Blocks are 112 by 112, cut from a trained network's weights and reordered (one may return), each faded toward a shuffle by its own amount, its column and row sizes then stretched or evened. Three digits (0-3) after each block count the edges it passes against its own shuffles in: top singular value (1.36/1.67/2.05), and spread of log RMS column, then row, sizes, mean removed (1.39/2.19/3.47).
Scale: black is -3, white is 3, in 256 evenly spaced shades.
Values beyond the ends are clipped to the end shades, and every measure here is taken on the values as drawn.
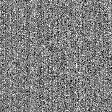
1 1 0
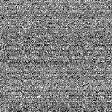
3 1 1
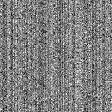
3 1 0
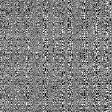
3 3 0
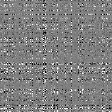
2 3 3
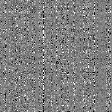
1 3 1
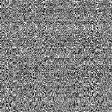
3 2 0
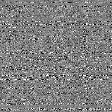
1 1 3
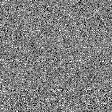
0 0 2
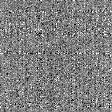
1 1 2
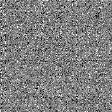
1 2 0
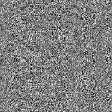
2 2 0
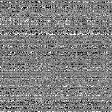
3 1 3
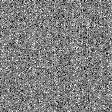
0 0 1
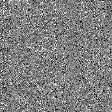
0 2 0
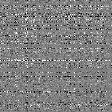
1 2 3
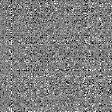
1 2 2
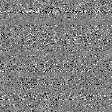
0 1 3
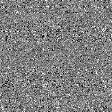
0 1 2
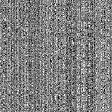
3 2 0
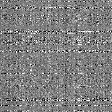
2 1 3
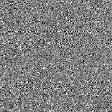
3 1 2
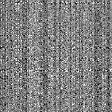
3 1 2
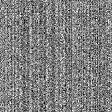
3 1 0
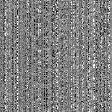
3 3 0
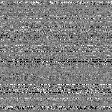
2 0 3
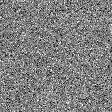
0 0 0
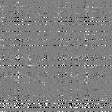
3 2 3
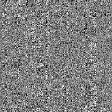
2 2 1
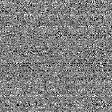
2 1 2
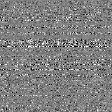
1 1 3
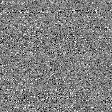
0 0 2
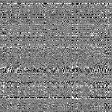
3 2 3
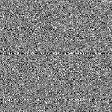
3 1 2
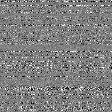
1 1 3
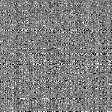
2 0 3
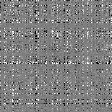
2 3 3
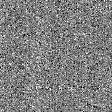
0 0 1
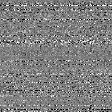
2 1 3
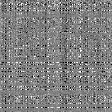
3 2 3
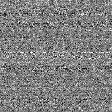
2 0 2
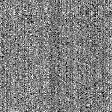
2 1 1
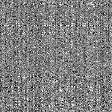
2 0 2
